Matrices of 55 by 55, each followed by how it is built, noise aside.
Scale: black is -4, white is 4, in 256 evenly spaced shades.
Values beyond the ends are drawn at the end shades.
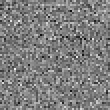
uneven rows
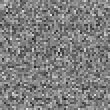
repeating columns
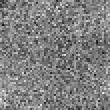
smooth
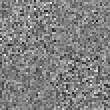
block diagonal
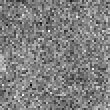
smooth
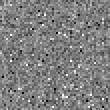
sparse
